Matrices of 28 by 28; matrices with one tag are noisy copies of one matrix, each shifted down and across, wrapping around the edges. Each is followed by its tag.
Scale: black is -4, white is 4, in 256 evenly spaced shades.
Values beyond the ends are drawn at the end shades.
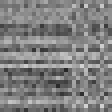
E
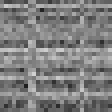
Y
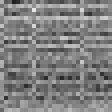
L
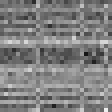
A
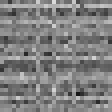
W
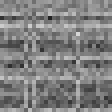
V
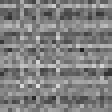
W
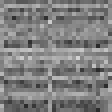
Y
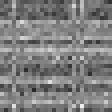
V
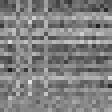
E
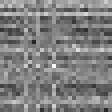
E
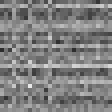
W
